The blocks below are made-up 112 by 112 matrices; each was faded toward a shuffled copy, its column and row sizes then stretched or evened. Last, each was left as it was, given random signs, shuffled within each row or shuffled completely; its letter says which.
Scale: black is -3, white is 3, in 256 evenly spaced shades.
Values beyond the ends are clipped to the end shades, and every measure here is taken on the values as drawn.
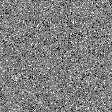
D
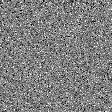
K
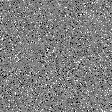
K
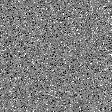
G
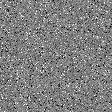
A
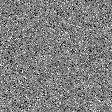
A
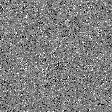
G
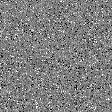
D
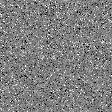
G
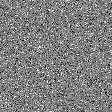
A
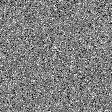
A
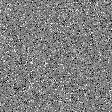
A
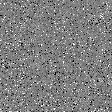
G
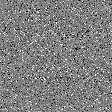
K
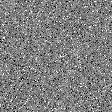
K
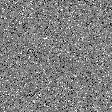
K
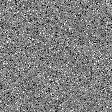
A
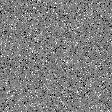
G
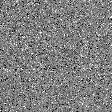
K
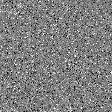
G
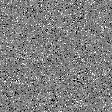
D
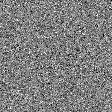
K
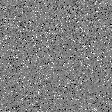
K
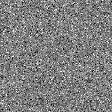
D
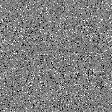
D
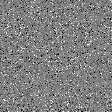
G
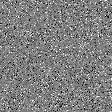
K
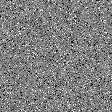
A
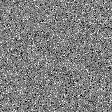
A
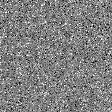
G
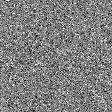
K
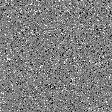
K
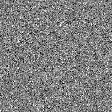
D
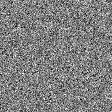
K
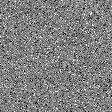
A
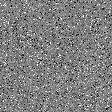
A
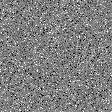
A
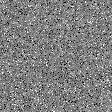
A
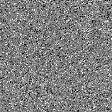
D
